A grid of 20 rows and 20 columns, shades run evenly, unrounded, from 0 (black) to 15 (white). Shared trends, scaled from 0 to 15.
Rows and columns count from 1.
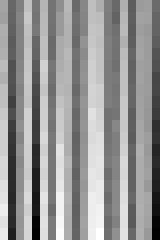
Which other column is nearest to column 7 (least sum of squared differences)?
14
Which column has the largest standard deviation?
5
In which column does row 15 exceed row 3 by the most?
8
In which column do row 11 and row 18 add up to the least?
20
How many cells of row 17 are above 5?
17
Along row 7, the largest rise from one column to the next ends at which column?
6
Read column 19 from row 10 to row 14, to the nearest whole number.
9 9 9 9 9
